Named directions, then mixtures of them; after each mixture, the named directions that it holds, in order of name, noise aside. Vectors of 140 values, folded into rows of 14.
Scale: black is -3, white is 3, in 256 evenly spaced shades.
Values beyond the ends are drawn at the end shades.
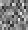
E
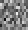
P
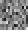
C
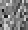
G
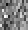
G.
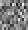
E.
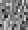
C, G.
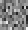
C.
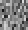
C, G.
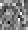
E, P.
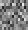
E.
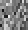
G.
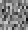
C, G.
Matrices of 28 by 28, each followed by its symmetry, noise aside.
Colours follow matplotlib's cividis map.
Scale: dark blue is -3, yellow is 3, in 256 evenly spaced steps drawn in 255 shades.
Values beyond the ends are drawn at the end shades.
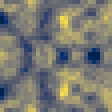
mirrored top to bottom.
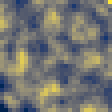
symmetric across the other diagonal.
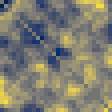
symmetric.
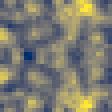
mirrored top to bottom.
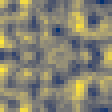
mirrored top to bottom.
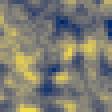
antisymmetric.
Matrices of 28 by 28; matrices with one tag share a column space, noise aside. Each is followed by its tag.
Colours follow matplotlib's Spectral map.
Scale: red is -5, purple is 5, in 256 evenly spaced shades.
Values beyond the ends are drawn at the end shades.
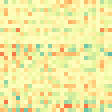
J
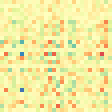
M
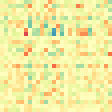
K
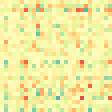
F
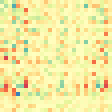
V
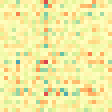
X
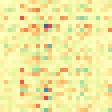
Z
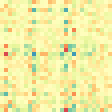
J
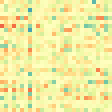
Z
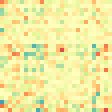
J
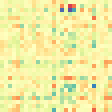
F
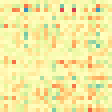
F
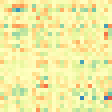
F
